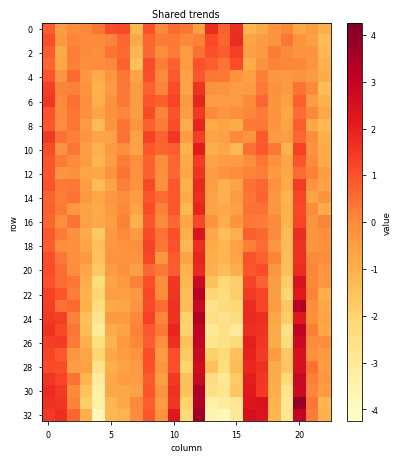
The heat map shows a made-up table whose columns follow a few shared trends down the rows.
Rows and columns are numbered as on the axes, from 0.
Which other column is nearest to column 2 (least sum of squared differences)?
9
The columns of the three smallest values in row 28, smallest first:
4, 14, 11
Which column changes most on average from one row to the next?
15
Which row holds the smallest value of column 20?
0
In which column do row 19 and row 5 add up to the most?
12
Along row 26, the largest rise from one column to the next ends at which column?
20
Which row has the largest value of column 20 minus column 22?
31
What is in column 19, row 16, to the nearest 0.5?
-1
